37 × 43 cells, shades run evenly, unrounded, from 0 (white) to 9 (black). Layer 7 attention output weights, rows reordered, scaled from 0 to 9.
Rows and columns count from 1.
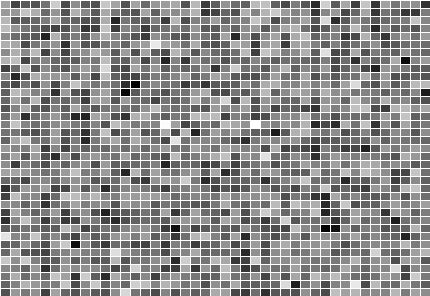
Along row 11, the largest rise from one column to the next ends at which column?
37
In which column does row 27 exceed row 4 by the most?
11
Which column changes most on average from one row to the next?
3
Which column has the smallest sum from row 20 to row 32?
42
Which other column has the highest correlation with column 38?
32
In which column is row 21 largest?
17
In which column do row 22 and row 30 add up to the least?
1
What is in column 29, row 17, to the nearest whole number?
6
